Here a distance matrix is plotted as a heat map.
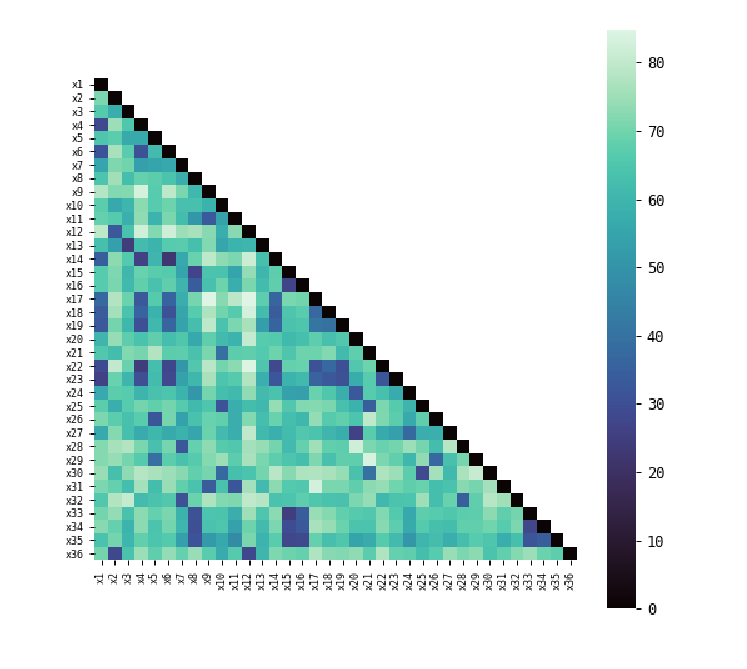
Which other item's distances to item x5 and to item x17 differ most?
x26
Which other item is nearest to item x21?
x25
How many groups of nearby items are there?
9
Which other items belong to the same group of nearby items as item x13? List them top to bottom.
x3
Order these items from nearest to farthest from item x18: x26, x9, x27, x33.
x27, x26, x33, x9
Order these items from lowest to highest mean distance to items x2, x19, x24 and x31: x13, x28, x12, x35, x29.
x13, x35, x12, x29, x28
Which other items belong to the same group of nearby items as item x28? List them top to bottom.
x7, x32
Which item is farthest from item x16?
x30
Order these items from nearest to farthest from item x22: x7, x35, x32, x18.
x18, x7, x32, x35
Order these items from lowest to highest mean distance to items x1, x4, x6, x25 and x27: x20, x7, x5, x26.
x20, x7, x5, x26
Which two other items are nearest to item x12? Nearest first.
x36, x2
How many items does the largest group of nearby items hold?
9
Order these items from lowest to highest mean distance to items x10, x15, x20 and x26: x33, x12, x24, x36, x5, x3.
x24, x33, x5, x3, x36, x12
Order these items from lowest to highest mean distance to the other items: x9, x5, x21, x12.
x5, x21, x9, x12
